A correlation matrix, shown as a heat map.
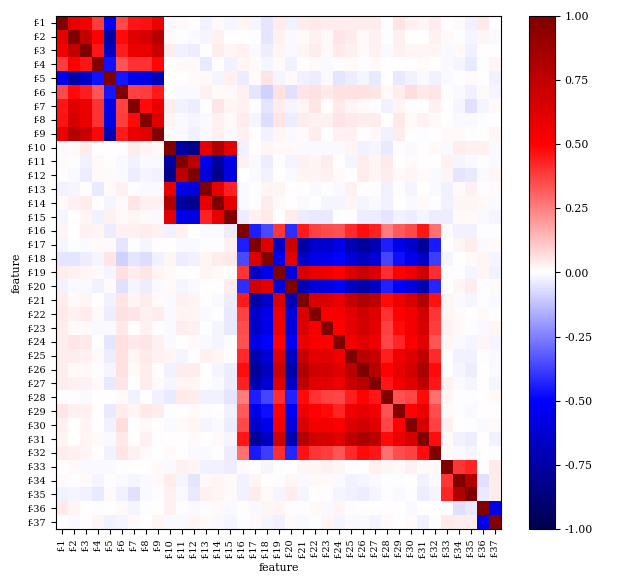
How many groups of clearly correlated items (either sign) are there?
5
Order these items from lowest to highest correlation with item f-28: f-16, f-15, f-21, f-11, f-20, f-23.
f-20, f-15, f-11, f-16, f-23, f-21
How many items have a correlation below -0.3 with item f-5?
8
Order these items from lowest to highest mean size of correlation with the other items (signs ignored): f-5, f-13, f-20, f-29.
f-13, f-5, f-29, f-20
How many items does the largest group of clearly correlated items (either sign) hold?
17
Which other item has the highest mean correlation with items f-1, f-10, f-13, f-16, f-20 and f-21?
f-14
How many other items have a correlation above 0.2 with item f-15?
3
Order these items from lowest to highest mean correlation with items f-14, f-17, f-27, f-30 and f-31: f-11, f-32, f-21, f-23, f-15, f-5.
f-11, f-5, f-15, f-32, f-23, f-21
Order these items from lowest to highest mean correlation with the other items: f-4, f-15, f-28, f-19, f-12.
f-12, f-15, f-4, f-28, f-19
